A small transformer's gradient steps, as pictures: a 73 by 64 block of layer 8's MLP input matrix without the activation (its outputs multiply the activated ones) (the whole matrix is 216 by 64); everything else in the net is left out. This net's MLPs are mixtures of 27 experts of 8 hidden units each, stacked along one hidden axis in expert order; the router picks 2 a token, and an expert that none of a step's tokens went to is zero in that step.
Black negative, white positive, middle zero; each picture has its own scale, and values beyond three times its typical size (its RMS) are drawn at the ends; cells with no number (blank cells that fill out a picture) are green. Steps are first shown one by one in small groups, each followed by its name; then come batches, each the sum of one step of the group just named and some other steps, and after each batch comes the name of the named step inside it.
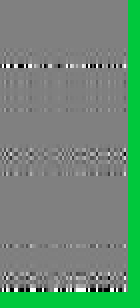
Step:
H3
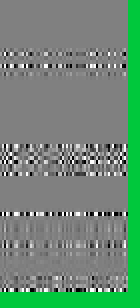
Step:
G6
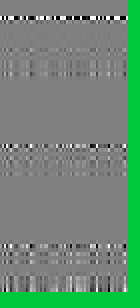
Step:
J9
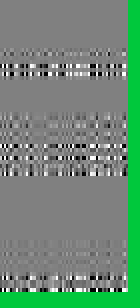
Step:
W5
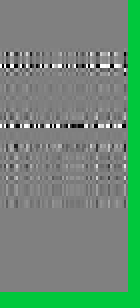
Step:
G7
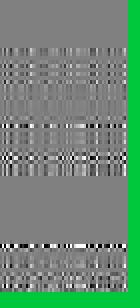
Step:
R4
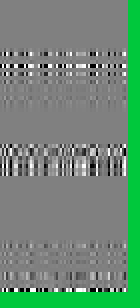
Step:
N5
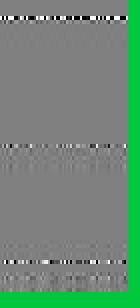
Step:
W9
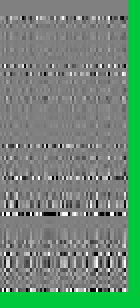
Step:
W5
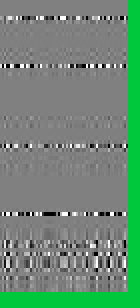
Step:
J9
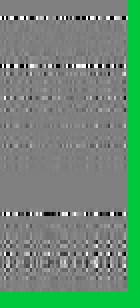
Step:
W9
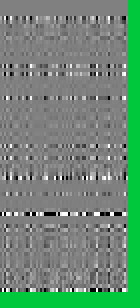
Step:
W5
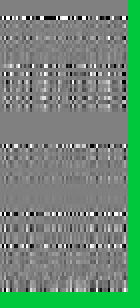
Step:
J9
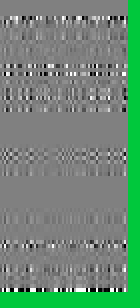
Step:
H3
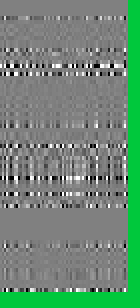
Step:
N5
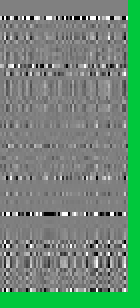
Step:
W5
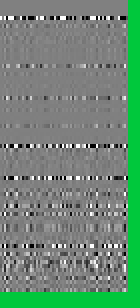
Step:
W9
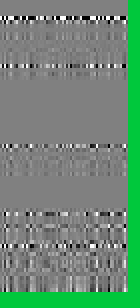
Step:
J9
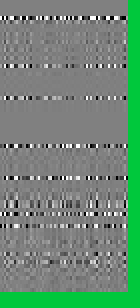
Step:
W9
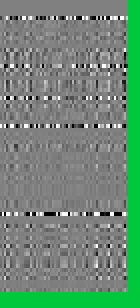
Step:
G7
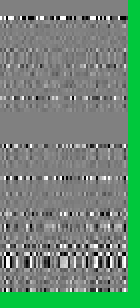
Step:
J9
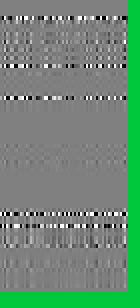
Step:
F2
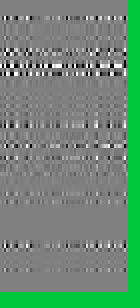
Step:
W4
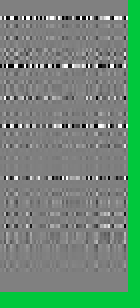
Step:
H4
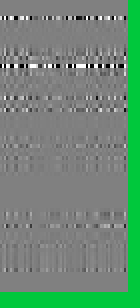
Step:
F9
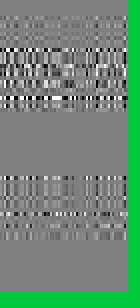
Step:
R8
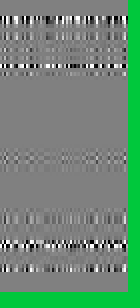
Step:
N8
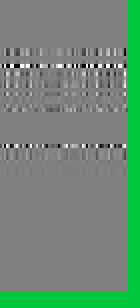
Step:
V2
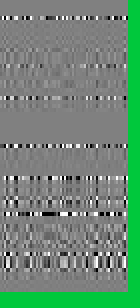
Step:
R8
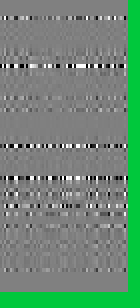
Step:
F9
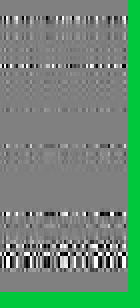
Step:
N8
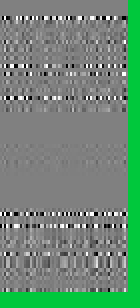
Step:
F2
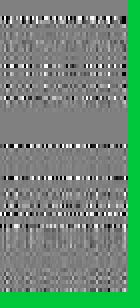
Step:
F2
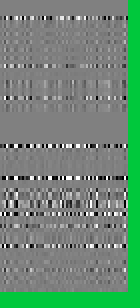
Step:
F2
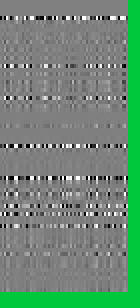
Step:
F2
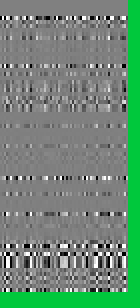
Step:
N8
